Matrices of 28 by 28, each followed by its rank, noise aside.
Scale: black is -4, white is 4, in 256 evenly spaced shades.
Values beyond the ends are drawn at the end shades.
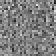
seven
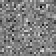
eight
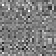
five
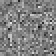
eight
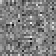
eight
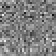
six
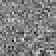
seven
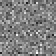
seven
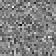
eight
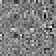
five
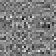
five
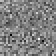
seven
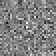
seven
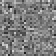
eight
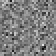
six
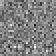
five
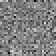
seven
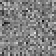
eight
